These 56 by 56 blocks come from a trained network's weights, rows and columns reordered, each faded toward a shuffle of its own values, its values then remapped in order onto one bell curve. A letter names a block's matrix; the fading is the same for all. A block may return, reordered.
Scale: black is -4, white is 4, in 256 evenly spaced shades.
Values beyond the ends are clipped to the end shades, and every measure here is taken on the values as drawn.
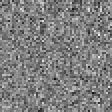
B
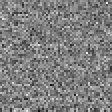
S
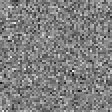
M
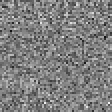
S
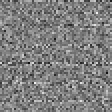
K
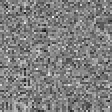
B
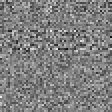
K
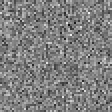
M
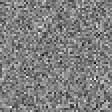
B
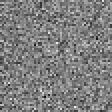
B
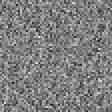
B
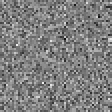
B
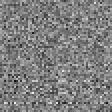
K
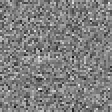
B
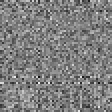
K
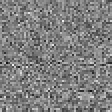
S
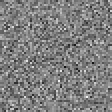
S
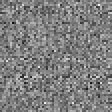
K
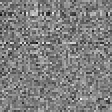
K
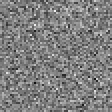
B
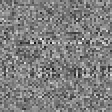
K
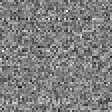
K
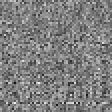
K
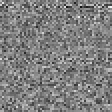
K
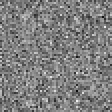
B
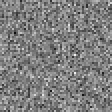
M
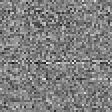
K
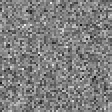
M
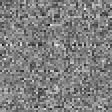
K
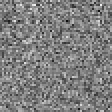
S
